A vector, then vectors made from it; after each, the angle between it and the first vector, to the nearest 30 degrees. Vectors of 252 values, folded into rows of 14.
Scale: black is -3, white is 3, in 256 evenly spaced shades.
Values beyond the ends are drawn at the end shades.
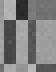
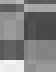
90 degrees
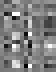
90 degrees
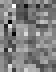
60 degrees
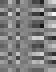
90 degrees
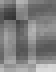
120 degrees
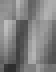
120 degrees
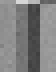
90 degrees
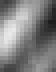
120 degrees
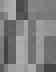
30 degrees
